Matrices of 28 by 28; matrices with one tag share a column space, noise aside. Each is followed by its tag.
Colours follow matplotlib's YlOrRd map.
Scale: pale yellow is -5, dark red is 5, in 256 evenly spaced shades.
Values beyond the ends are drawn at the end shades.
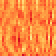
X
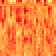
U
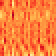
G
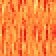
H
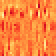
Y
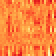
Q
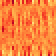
Q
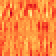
Y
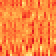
G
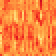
X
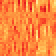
H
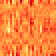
Q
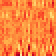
G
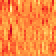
H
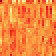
U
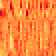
Y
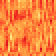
X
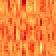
H
